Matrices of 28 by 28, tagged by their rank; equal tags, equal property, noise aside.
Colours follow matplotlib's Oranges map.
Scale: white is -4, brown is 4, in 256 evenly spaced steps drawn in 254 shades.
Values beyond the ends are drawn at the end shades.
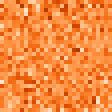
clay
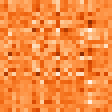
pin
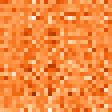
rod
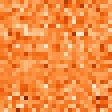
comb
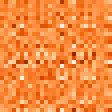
pin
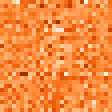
comb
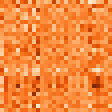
pin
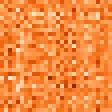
comb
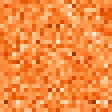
clay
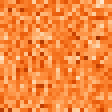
clay
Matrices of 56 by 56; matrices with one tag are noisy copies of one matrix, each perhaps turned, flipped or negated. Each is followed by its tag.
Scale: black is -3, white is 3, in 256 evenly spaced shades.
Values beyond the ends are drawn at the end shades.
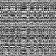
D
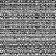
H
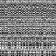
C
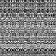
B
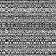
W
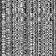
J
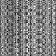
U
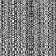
W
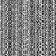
W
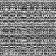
D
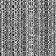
W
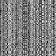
W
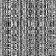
D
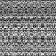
U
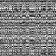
D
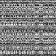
J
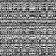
D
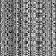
U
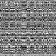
D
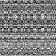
U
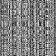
D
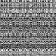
B
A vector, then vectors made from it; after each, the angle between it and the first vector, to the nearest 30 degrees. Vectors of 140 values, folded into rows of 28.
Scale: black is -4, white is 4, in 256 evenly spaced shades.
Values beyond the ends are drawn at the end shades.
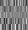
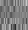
150 degrees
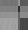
90 degrees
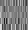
30 degrees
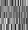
150 degrees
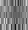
150 degrees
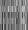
90 degrees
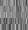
30 degrees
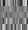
120 degrees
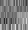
30 degrees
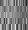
30 degrees
